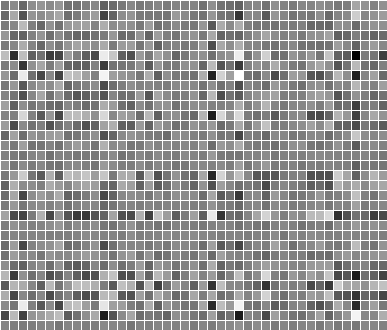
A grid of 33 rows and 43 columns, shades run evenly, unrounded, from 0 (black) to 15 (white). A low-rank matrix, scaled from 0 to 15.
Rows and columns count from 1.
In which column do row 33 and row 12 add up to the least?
24
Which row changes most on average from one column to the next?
8
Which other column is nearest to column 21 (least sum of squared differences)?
32
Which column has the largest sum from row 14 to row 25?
40
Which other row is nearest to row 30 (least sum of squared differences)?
28
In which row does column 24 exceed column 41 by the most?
22
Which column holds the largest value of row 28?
30
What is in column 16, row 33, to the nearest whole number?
8
